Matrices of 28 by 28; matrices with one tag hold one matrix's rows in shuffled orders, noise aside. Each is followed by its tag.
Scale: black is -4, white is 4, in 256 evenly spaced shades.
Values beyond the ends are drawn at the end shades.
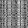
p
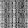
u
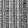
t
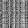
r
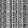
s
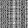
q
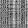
q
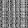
r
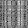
p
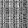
t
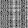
q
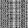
q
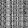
s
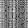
u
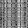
p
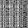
t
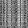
p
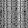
p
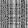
q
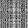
q
